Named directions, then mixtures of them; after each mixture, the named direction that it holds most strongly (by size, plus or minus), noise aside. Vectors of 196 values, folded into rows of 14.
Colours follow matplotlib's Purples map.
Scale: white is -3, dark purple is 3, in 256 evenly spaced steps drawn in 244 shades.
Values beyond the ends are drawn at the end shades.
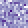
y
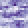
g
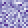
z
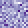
z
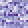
y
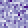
y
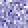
y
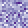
z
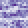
g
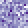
y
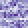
g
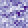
g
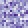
y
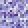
y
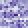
g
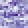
g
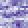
g
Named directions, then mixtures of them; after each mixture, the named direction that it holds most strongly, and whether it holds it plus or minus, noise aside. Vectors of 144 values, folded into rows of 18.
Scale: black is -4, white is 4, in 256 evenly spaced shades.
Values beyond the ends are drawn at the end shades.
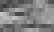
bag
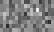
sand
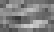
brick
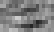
brick, minus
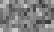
sand, plus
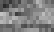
bag, plus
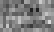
sand, minus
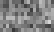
sand, minus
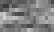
bag, plus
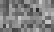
sand, minus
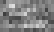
brick, plus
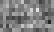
sand, plus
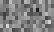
sand, minus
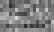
sand, plus
